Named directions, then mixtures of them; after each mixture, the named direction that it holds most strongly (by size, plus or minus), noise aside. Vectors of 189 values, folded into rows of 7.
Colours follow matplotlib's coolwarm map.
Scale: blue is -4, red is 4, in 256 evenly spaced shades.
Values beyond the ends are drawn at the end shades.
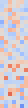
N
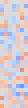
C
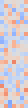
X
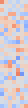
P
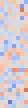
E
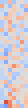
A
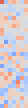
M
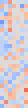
A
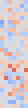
N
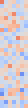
P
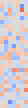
E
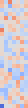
M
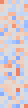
P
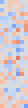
P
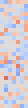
P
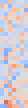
A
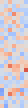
N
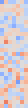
M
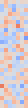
C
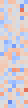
E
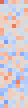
M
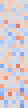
N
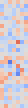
P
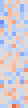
X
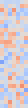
C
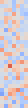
N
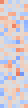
P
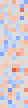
E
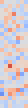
P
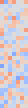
M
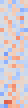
A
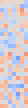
C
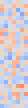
C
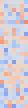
X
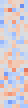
N
